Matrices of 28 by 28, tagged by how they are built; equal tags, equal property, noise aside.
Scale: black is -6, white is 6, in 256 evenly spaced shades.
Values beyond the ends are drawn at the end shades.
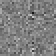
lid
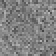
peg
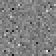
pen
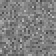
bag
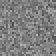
bag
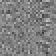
lid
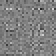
lid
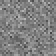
peg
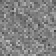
peg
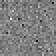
pen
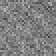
peg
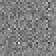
lid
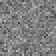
bag
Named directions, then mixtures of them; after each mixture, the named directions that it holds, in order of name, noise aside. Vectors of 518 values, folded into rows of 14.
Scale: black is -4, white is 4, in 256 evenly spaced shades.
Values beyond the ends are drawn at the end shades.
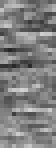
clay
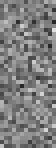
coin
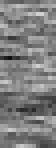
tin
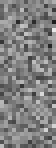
coin.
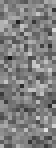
coin, tin.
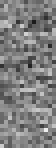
clay, coin.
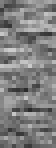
clay.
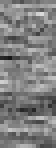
tin.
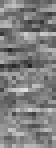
clay.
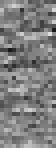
clay, coin.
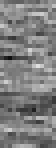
tin.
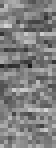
clay, coin.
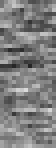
clay.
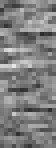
clay.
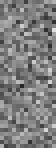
coin.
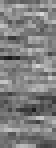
tin.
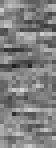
clay.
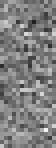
clay, coin.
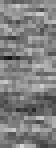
tin.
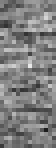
clay, coin.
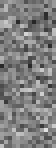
clay, coin.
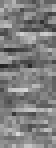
clay.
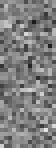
clay, coin.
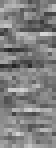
clay.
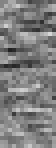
clay.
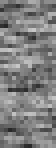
clay, tin.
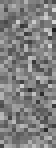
coin.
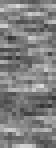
clay, tin.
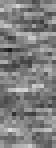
clay, tin.
